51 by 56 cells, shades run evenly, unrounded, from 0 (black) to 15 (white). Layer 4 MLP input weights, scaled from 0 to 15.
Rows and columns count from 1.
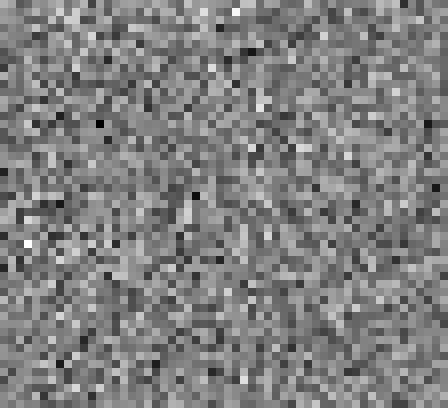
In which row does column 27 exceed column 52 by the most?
9
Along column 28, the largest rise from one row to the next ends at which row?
34
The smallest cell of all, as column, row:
13, 16
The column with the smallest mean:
6
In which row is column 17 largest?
4
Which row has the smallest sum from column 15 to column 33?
44
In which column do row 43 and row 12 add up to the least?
11
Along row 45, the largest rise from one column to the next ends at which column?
10
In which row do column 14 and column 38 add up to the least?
8
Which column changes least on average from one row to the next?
43
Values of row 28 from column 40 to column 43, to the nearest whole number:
8 9 4 9
